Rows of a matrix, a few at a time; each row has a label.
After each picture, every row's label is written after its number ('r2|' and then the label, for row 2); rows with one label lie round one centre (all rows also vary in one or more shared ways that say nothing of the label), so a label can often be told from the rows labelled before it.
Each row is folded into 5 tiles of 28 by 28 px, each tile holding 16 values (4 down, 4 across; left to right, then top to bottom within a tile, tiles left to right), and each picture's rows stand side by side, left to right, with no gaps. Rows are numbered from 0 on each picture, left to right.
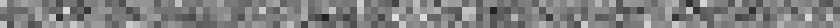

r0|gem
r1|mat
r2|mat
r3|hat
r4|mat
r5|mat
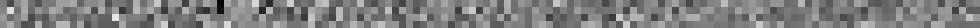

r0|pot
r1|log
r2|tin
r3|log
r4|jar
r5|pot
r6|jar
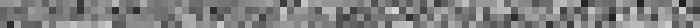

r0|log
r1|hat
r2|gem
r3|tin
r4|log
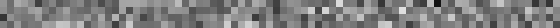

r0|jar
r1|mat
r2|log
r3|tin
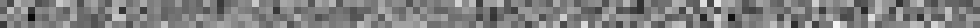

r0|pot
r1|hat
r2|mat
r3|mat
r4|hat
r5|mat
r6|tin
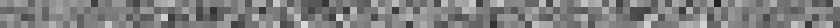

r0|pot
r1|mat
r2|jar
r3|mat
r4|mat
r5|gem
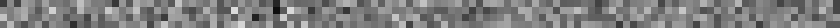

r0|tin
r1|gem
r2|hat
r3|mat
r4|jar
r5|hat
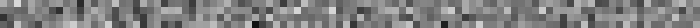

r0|log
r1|tin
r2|jar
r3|log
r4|jar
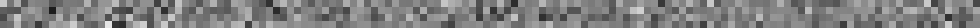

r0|tin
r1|gem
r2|mat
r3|mat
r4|mat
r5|tin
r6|tin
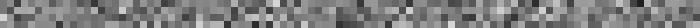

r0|hat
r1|log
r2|gem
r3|jar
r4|gem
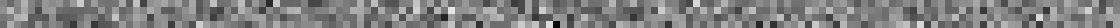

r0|mat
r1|log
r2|jar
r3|jar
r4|log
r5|jar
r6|hat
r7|tin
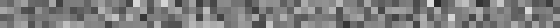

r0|jar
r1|jar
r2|gem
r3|tin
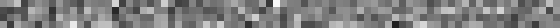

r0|log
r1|jar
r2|tin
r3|gem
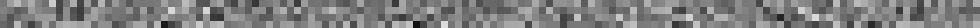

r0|log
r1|log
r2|jar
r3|jar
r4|tin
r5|tin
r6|log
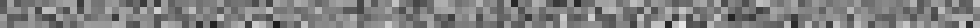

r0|log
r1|jar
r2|pot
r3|pot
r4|log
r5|mat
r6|log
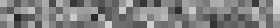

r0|hat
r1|tin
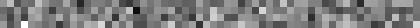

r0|gem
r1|jar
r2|hat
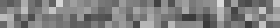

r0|pot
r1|mat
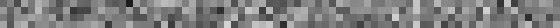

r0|gem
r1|mat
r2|tin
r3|log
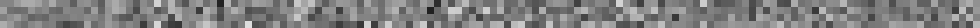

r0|mat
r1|log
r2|mat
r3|gem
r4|gem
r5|hat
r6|hat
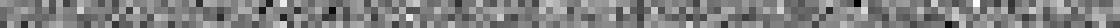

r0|tin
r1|tin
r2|mat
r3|jar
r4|gem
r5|mat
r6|gem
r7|pot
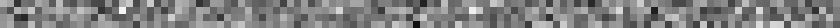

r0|hat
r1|tin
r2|pot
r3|pot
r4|pot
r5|pot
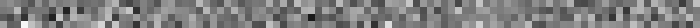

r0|jar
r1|gem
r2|mat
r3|pot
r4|tin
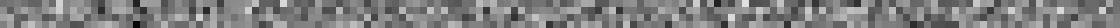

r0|pot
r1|tin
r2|hat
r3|pot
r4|jar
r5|tin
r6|gem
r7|gem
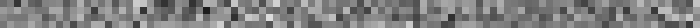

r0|jar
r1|hat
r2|gem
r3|mat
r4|tin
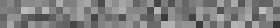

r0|mat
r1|jar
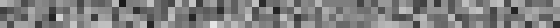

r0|log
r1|log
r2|hat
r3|pot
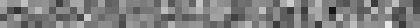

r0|mat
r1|pot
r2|tin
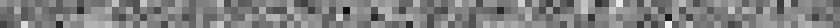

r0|jar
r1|mat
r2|tin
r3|log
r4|pot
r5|log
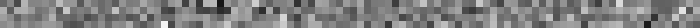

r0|gem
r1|hat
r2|hat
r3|gem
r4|pot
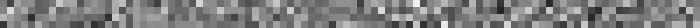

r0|pot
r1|gem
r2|log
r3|jar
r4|hat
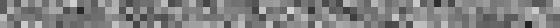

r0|pot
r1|jar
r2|hat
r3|gem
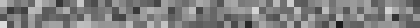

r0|mat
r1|gem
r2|tin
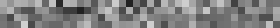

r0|mat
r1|tin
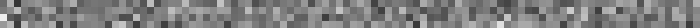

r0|hat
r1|tin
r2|pot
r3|hat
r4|log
